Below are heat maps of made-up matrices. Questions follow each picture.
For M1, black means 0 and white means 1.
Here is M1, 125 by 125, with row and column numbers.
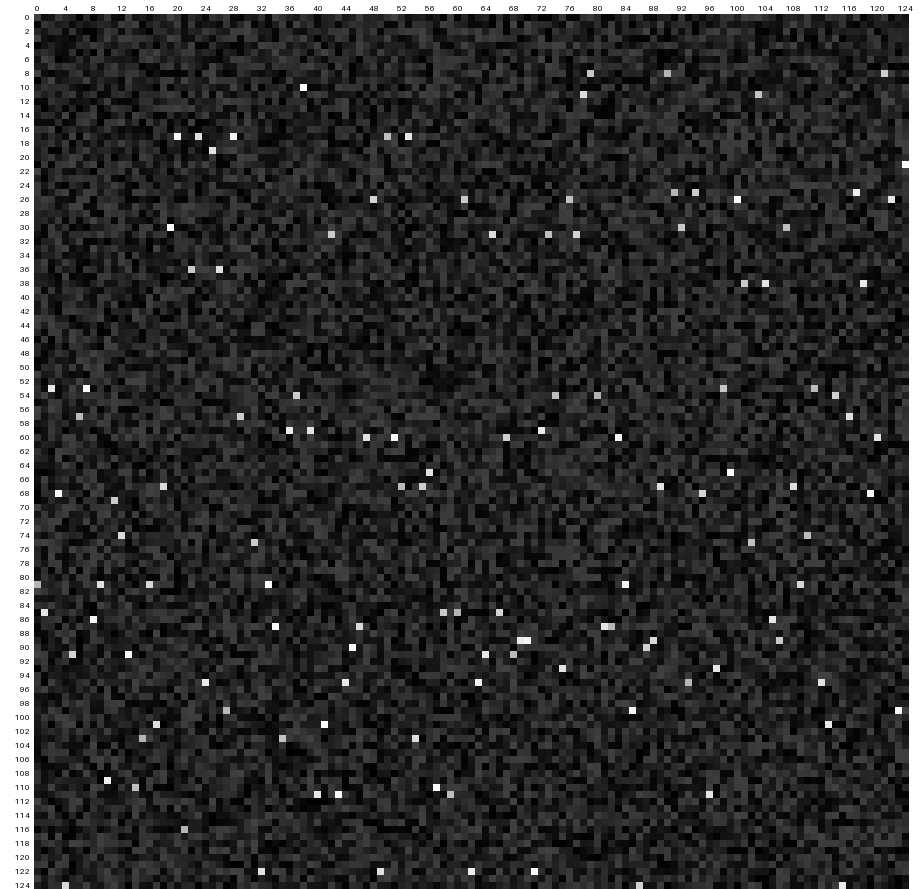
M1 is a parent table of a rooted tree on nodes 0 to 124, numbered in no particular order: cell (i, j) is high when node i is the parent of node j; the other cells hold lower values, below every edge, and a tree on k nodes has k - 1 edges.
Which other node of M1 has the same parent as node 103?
78
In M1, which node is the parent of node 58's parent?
99
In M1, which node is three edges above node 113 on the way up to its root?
10
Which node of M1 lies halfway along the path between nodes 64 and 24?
68
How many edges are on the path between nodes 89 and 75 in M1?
7
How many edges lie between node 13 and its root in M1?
4
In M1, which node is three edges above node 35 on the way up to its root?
69
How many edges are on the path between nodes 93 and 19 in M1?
5
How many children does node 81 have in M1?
6
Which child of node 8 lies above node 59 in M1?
90
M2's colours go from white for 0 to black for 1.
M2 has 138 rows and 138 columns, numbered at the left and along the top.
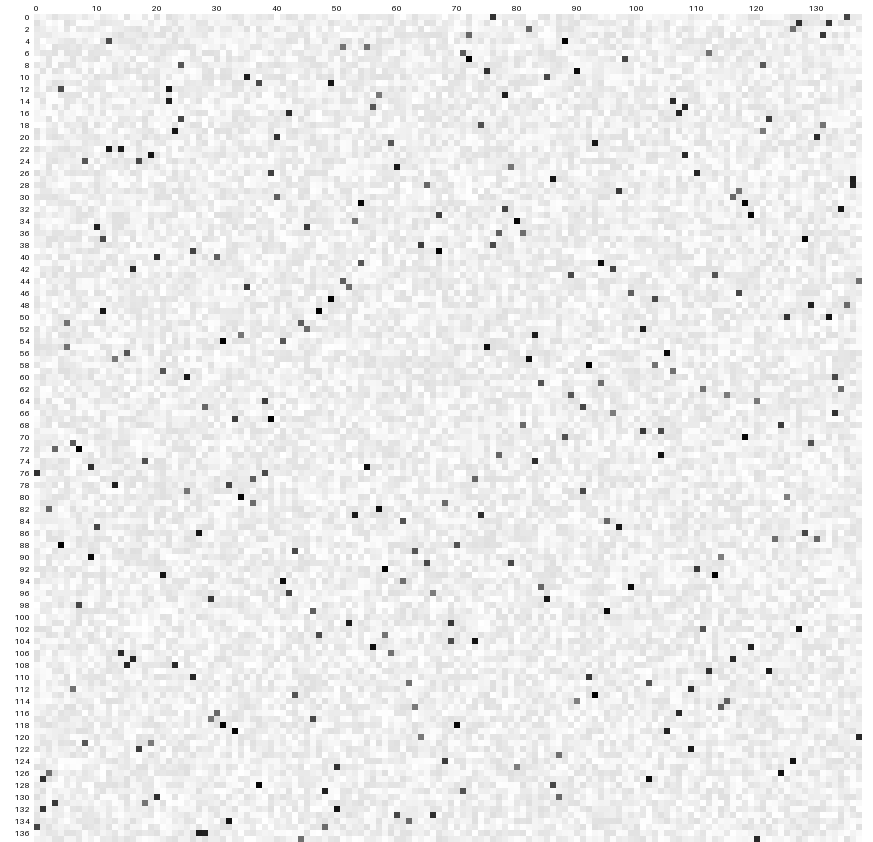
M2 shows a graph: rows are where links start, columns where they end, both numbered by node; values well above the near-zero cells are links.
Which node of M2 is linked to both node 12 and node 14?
node 22
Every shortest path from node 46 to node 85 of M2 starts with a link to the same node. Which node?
node 117
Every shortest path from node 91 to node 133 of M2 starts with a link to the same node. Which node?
node 79
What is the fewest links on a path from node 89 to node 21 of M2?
4
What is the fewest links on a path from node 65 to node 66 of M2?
6
